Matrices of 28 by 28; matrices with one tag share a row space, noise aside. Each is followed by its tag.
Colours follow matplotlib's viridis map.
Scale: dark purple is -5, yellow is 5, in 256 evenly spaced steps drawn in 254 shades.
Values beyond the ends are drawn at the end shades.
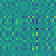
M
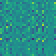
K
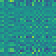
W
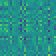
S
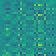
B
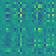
B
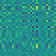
M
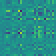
B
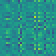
B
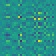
B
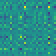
S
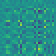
B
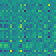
S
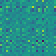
K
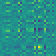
B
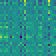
S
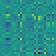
B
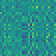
M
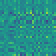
W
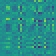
B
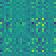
K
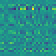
W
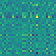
M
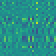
M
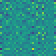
K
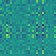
K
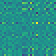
M
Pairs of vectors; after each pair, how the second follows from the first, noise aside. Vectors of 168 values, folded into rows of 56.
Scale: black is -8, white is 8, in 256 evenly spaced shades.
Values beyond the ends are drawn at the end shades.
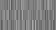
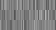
wrapped around.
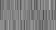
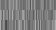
reversed, negated.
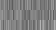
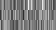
wrapped around, scaled up.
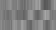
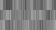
wrapped around.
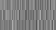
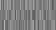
shuffled.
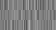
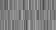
copied.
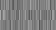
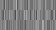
reversed, negated.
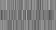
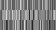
reversed, negated, scaled up.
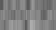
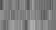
copied.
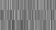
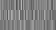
shuffled.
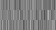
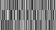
reversed, scaled up.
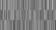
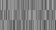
copied.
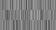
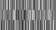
reversed, negated, scaled up.
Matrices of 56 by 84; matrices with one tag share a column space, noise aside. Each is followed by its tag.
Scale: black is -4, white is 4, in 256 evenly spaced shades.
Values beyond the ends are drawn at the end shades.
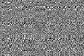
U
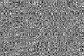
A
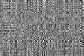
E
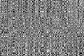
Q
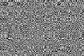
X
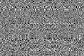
U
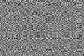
X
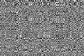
X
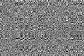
X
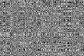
A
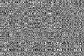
A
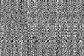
E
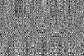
Q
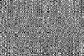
Q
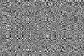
X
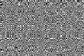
X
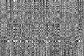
E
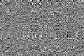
X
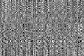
E
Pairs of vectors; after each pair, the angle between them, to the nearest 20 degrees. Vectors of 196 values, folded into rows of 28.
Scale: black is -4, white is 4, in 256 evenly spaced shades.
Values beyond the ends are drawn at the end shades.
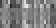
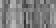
140 degrees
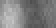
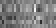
120 degrees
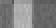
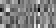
100 degrees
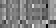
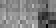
60 degrees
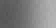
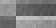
100 degrees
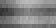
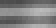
120 degrees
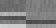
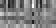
60 degrees
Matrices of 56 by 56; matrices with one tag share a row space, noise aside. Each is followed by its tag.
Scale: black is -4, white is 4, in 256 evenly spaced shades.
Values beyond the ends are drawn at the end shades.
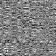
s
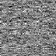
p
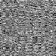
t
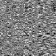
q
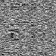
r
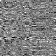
s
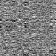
s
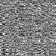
t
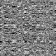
s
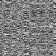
s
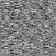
r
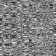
s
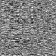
r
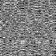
t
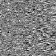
q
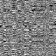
s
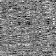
p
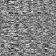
r
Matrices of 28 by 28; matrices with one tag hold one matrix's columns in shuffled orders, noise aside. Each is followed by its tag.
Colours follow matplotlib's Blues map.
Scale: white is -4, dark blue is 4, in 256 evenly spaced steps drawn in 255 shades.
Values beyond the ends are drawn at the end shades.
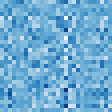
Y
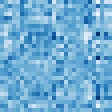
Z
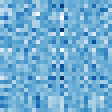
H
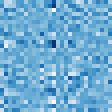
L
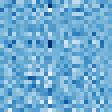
L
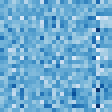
Y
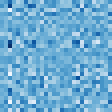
L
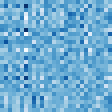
H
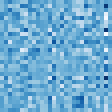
H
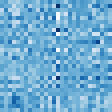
H
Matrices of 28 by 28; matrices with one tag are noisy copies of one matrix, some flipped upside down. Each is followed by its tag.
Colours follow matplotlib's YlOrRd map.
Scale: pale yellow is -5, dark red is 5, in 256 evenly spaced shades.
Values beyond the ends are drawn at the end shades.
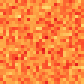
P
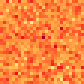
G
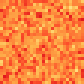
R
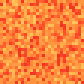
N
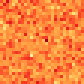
R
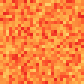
P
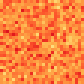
G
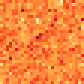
G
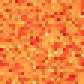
N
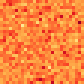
G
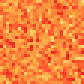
P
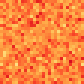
R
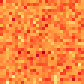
N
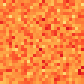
P
